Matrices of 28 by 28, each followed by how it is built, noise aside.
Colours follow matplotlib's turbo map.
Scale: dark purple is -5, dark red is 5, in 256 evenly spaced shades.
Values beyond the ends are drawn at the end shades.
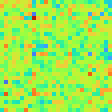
low rank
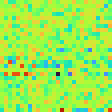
uneven rows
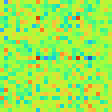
low rank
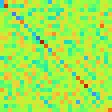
diagonal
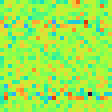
uneven rows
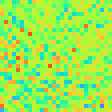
lower triangular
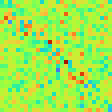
banded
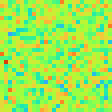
noise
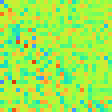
lower triangular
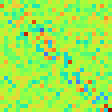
banded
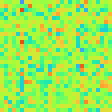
low rank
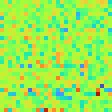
uneven rows
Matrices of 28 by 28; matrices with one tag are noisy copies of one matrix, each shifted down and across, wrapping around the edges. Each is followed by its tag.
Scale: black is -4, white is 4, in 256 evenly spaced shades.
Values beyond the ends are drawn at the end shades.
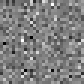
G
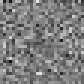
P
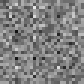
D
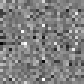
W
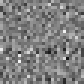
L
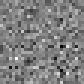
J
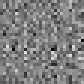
L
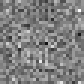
P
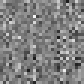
W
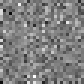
W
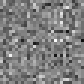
P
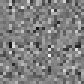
L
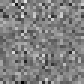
G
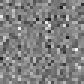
L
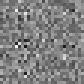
G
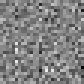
D
